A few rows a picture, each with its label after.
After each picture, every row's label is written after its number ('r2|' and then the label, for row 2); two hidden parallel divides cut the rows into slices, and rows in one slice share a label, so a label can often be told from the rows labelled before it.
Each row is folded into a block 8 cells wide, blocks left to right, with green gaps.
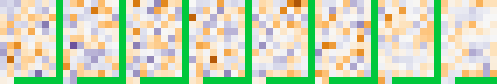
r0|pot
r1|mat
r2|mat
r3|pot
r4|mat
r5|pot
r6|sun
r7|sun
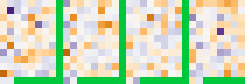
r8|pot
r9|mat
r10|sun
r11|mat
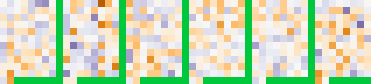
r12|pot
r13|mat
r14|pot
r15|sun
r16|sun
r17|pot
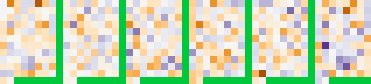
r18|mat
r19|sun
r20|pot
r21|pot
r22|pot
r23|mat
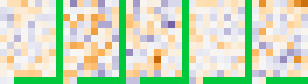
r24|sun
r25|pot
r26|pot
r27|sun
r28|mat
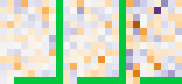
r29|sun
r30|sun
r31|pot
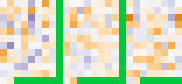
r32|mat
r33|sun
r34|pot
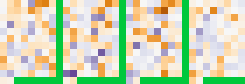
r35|mat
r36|mat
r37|mat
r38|sun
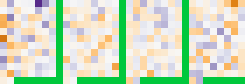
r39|pot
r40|sun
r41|sun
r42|mat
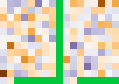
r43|pot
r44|mat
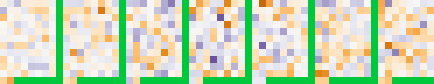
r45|sun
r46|sun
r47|pot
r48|mat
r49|mat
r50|pot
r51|pot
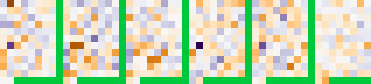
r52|mat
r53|pot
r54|pot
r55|mat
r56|mat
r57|sun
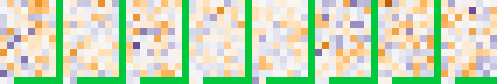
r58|mat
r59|sun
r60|mat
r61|sun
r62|sun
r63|pot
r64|mat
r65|pot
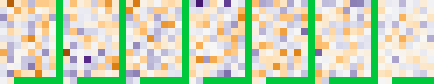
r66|mat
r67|mat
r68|mat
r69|pot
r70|pot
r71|pot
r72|sun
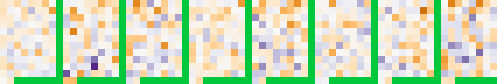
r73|sun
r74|mat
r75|mat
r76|sun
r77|mat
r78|sun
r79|sun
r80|mat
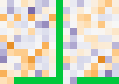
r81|pot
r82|sun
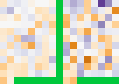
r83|sun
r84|pot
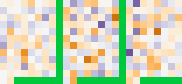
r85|sun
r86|pot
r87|pot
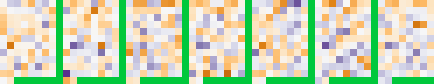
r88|pot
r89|mat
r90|mat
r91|mat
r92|pot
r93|mat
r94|mat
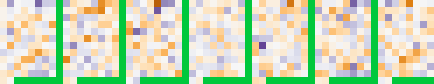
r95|pot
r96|mat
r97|pot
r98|sun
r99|mat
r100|pot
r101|pot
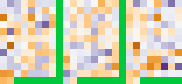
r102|pot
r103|mat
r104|pot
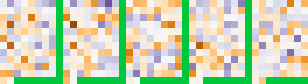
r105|pot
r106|pot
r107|mat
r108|pot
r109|mat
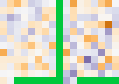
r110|sun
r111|mat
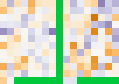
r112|sun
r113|pot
